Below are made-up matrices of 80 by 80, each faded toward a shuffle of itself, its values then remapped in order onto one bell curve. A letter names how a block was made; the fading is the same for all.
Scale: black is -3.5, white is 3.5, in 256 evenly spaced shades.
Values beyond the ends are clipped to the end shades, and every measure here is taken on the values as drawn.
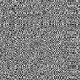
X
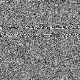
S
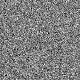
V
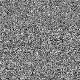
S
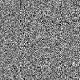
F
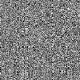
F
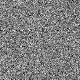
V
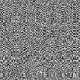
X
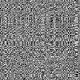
X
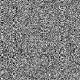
F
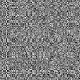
X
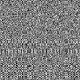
X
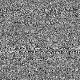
S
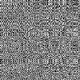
X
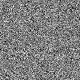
V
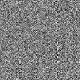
F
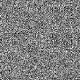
F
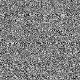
S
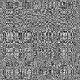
X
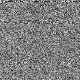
S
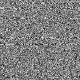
S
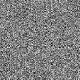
F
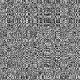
X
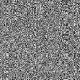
F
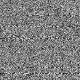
S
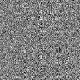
F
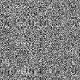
F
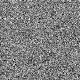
V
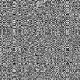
X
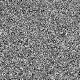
V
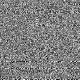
S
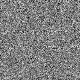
V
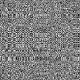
X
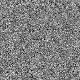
V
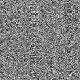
F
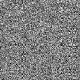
F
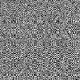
X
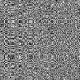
X
